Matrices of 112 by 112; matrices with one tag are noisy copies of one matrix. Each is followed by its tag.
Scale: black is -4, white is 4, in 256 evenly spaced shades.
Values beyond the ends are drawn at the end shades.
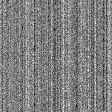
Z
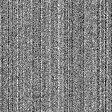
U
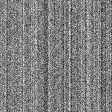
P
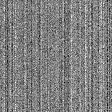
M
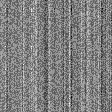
P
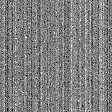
M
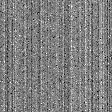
M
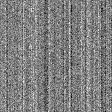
P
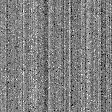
P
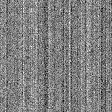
P
